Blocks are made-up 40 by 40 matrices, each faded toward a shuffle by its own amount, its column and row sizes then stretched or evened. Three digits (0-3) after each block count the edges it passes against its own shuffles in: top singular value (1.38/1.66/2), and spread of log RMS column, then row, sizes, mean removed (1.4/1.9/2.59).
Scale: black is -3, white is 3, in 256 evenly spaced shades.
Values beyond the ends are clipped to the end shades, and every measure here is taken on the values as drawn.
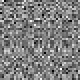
3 0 1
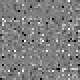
0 2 2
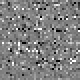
0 1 2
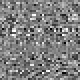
2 0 3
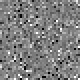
1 1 0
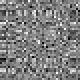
3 0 1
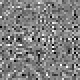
2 1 1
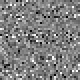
1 0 1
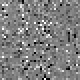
0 2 1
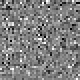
1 1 1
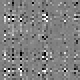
3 3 2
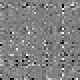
1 2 2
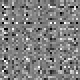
3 3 3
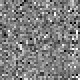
1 1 0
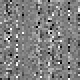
0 3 0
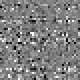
2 1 2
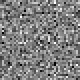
1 1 0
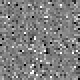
0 1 1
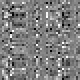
3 3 1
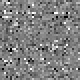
0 1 2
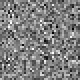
2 1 0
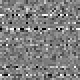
1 0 3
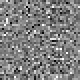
2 1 0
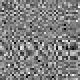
3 0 2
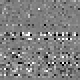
2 1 3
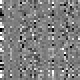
3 3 1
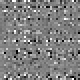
1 2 3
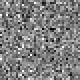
1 1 1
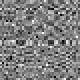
3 0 1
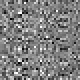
3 1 2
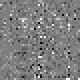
1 1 1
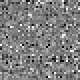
0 1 2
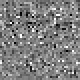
0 0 2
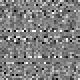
2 0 3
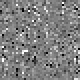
0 2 0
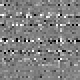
2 0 3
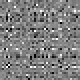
3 1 2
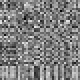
3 0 1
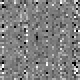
2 3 1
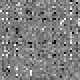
2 2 1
